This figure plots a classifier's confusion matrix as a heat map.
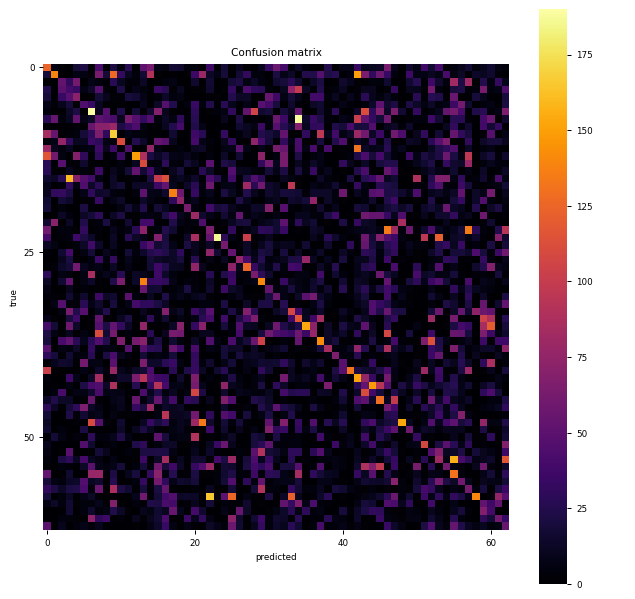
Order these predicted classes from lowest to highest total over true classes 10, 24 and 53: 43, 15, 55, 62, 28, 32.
32, 43, 15, 28, 62, 55
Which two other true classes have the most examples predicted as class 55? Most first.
53, 2
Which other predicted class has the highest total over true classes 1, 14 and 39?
42
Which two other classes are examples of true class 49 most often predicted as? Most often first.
30, 47
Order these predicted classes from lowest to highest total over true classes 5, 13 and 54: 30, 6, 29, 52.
52, 6, 29, 30
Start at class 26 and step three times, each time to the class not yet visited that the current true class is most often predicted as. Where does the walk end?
59
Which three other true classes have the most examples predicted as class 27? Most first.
23, 16, 33
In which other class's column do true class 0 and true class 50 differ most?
20
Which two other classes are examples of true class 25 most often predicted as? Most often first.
22, 62
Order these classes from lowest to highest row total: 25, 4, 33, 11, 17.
4, 25, 11, 17, 33
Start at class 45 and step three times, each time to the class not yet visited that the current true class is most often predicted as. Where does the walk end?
33
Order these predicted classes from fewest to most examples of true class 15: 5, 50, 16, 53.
5, 53, 50, 16
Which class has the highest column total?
46
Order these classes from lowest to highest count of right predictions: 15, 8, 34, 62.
62, 8, 15, 34
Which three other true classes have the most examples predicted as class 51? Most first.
23, 41, 37
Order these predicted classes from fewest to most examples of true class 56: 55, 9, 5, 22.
22, 55, 9, 5
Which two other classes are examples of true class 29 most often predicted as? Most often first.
13, 10
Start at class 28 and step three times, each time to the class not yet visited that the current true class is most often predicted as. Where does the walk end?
44
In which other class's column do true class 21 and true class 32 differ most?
48
